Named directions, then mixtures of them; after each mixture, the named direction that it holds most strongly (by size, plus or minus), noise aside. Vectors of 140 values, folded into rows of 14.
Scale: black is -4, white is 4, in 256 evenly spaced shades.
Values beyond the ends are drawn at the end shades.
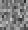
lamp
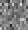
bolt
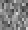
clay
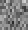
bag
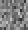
lamp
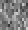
clay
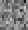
lamp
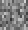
lamp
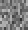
lamp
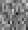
clay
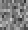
lamp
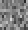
lamp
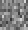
lamp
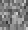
lamp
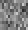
clay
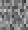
lamp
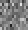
bolt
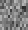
bag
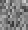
bag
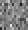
bolt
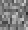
lamp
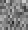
bag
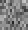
bag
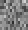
bag
